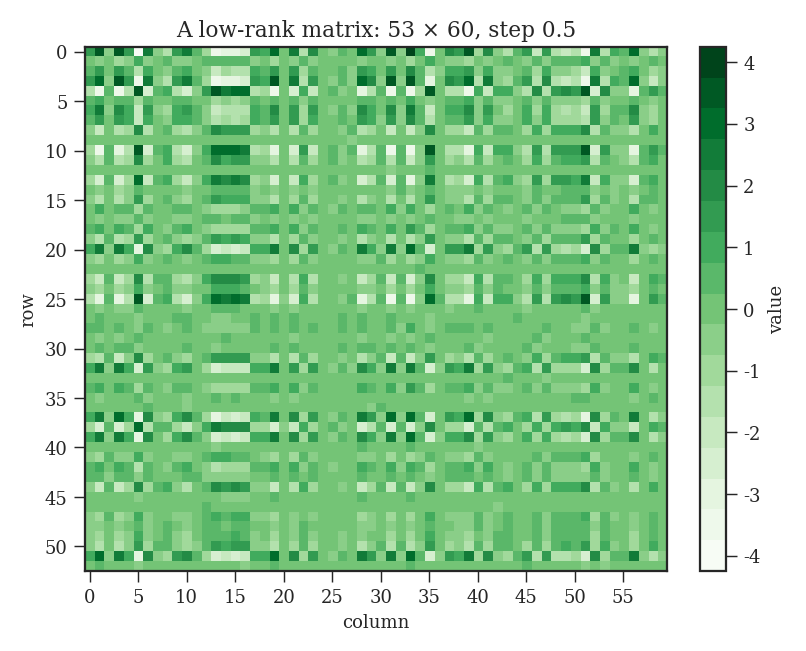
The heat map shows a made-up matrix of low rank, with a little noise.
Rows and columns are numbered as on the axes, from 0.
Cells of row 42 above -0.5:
40
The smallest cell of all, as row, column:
0, 5
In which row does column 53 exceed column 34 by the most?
4
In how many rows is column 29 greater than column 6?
14
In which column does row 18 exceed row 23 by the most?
33
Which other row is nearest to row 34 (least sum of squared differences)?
18
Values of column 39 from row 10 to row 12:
-3 -1.5 0
